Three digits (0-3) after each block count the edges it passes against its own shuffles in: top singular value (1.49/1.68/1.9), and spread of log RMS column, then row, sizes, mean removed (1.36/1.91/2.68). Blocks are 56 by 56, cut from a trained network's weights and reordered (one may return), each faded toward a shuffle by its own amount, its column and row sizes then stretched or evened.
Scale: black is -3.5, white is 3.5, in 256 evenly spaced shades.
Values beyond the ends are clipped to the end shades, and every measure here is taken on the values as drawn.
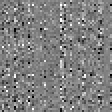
0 3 1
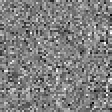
2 1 1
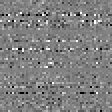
0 1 3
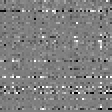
1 2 3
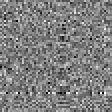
3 1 1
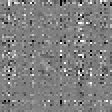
0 3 3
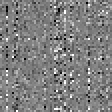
0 3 1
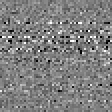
1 0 3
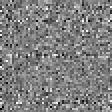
1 2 2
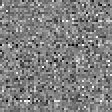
0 1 2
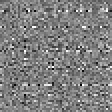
2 1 2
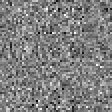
1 1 1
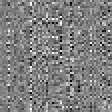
3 3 1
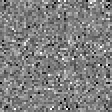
0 0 1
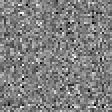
1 2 1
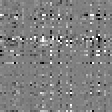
2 3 3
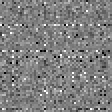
0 1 2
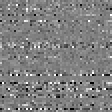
0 1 3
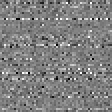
1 0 3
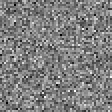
2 0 0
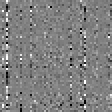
2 3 1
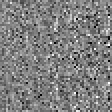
0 2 0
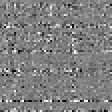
1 1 3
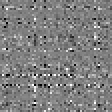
0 2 3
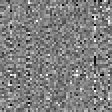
2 2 0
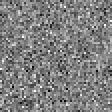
0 1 0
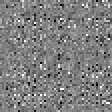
0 3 2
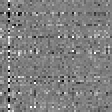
3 2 2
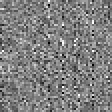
2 2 0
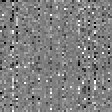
0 3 1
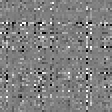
3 3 3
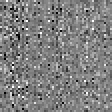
1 3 1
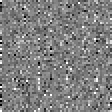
0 2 0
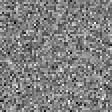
0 0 0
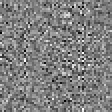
3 2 1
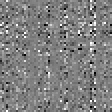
1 3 2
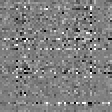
1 2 3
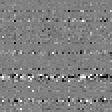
2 1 3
